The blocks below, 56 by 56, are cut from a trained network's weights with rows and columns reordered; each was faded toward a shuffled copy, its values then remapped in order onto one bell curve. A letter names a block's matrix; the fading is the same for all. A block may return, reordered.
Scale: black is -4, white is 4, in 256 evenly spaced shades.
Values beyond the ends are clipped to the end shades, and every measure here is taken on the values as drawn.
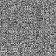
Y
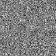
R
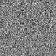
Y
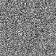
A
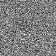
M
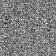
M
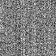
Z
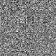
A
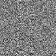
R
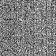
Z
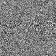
M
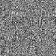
R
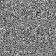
Y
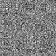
Y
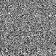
M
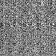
Z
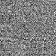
R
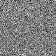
A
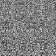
R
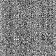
Z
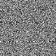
M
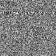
M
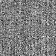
Z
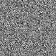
M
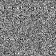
M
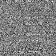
M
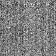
Z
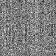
Z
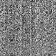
Z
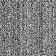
Z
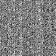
Z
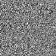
Y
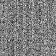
Z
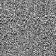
R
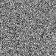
M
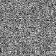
A
